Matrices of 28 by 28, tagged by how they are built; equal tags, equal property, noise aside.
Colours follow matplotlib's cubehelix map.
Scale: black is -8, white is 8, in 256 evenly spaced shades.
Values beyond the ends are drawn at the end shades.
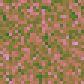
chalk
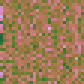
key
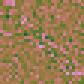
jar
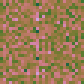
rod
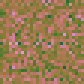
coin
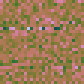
coin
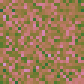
chalk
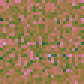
coin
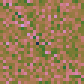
jar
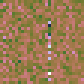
key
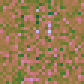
key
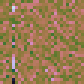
key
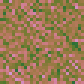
chalk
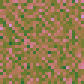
chalk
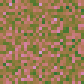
rod
